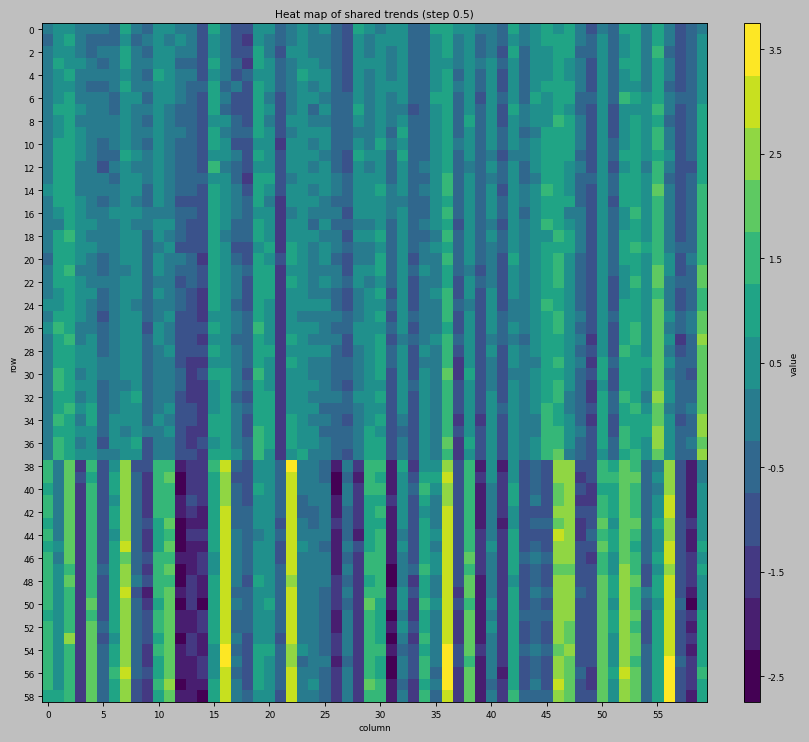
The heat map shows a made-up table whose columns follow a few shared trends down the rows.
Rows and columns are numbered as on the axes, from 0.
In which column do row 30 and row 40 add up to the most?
36
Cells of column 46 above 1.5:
22
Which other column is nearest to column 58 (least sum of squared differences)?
26
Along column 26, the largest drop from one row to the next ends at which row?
38
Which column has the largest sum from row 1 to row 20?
55
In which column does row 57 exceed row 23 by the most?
56
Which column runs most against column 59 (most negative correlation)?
21
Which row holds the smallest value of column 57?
27
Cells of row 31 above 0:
30
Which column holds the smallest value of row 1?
18
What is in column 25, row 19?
0.5
